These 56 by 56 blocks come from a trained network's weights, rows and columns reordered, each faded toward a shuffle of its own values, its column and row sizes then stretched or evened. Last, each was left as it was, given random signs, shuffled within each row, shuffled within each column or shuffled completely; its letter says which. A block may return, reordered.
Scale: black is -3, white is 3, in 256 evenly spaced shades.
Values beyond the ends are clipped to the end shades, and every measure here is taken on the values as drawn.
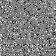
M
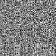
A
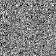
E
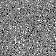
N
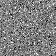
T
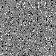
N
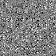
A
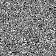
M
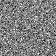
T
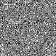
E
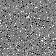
T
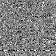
M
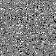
E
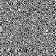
A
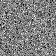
T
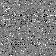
M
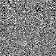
E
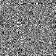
E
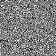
M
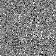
N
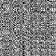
A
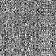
A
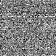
M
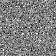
M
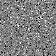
N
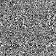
E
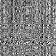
A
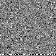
E
